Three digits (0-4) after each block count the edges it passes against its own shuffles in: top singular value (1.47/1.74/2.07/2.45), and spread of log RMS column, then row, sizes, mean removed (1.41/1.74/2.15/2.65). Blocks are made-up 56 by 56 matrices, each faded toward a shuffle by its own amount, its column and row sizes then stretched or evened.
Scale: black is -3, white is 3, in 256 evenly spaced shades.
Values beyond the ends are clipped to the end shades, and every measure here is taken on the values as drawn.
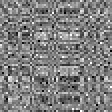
4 0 2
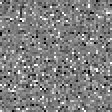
0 0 1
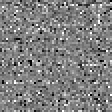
0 1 4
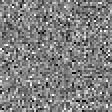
1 0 0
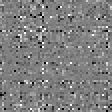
2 2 4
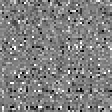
2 2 3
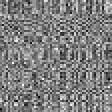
4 2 0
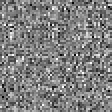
2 0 2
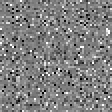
2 0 0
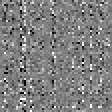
1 4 2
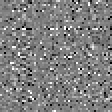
2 1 3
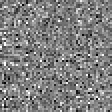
1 2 1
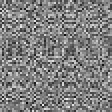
4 2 1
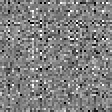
3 3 3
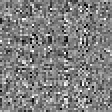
2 3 0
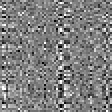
4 4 2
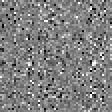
2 3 1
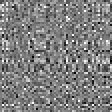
4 3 2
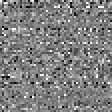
2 1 4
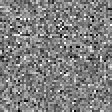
1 1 2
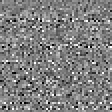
1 0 4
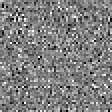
2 1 2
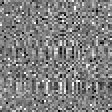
4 2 0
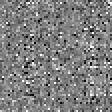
1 2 1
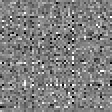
2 3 3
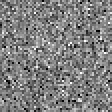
0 0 0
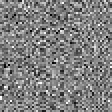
3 0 1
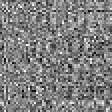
3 0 1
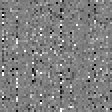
0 3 0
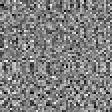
3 1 1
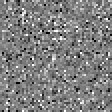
0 1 1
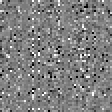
1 4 2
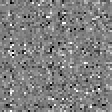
0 2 3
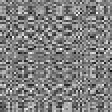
4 2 4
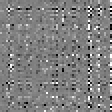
4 4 3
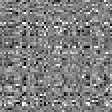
4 2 4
